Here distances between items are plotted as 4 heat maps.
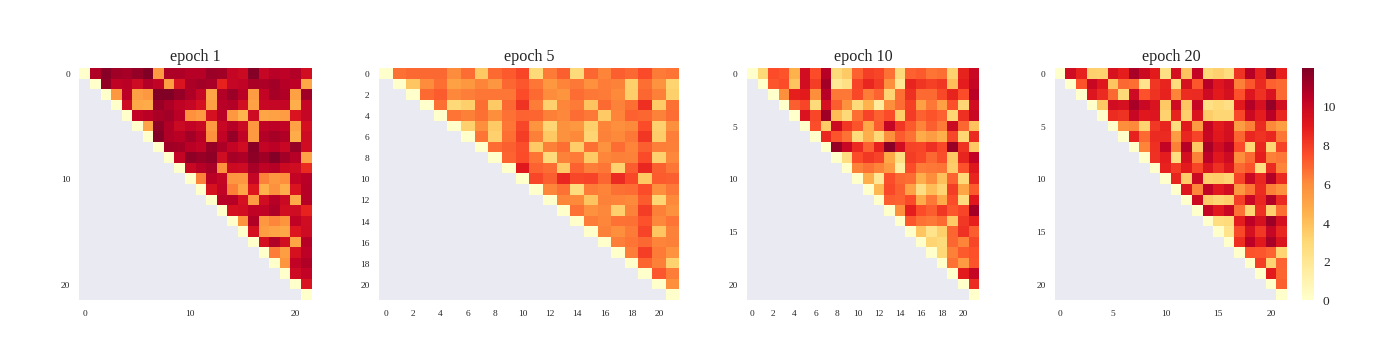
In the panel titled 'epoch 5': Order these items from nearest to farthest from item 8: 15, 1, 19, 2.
15, 1, 2, 19
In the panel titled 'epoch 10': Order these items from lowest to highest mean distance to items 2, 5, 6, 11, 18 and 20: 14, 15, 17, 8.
17, 15, 14, 8
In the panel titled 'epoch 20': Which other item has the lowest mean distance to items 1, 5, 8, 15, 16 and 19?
11
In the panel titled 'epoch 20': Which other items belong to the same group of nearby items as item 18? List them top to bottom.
7, 13, 20
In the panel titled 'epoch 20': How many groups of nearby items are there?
6
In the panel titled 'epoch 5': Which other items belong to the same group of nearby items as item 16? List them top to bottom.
4
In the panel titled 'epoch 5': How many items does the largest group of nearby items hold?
7
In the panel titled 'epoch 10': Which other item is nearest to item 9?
14
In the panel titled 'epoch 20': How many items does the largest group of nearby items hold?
8
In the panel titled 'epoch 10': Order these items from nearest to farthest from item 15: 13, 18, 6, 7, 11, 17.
17, 18, 11, 6, 7, 13
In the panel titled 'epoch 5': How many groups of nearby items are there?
6
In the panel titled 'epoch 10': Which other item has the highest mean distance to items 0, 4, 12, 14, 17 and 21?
7
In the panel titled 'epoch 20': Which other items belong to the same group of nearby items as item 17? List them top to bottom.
21
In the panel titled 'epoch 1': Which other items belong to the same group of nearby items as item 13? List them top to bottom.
9
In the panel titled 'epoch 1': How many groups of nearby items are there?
5
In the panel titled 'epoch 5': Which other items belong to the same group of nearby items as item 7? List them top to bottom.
0, 11, 14
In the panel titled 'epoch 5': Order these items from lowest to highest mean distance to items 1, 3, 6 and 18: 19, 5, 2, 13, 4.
5, 2, 13, 4, 19
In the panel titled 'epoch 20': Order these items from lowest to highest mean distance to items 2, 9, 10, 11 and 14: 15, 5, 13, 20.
15, 5, 13, 20
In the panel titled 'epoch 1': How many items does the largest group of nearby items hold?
8
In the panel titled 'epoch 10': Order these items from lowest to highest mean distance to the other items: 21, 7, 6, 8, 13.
6, 8, 13, 21, 7
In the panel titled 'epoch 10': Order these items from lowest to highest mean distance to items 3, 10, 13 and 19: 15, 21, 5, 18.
18, 15, 5, 21
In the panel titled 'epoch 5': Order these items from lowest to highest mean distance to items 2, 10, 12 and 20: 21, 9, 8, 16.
8, 21, 16, 9
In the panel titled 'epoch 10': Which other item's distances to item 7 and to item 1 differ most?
8
